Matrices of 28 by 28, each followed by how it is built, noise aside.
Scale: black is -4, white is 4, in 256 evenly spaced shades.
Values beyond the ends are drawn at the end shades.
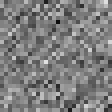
Hankel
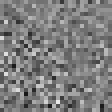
lower triangular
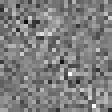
banded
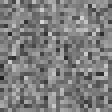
blocks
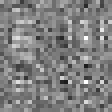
low rank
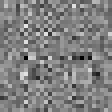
low rank
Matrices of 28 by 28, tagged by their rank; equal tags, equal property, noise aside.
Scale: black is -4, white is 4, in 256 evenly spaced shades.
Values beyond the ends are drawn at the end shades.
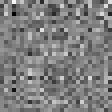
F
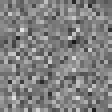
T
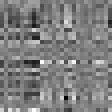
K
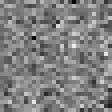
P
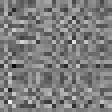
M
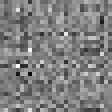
F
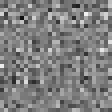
P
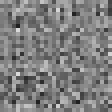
P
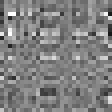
M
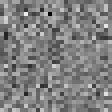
P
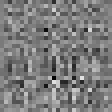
F
